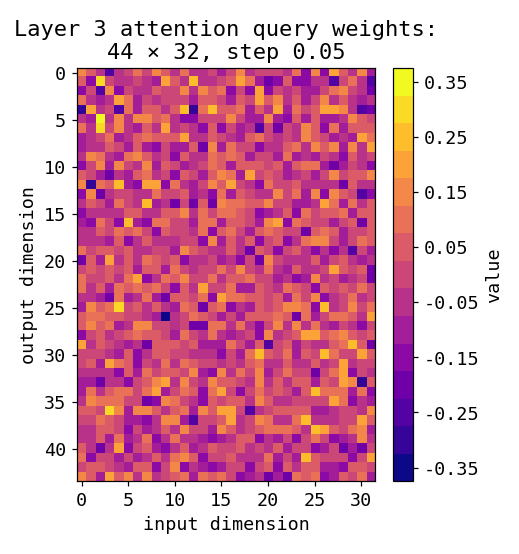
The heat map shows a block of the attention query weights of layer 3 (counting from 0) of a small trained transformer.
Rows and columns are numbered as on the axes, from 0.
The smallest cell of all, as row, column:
26, 9
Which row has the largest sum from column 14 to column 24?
37
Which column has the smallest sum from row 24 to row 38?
13
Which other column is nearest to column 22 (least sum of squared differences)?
12
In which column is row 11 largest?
18
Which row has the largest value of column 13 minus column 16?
2
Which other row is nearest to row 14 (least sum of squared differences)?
17
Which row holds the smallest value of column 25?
32
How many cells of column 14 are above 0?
22
